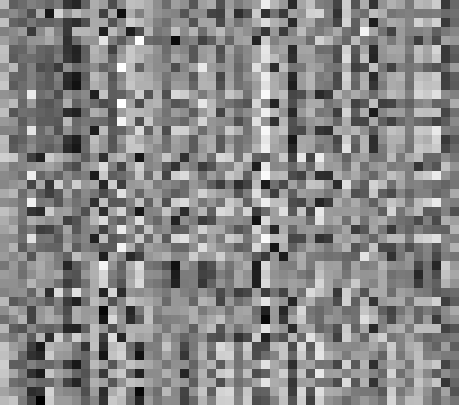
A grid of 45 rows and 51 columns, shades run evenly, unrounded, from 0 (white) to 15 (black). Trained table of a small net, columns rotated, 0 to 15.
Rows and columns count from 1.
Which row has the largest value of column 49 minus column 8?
14
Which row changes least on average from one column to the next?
31
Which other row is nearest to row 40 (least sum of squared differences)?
42
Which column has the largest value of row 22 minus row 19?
12
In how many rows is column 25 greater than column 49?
22
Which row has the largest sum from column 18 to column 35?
21
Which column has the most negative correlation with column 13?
30
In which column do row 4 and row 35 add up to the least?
41
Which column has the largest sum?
33
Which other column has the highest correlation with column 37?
36
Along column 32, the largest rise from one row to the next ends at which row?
29
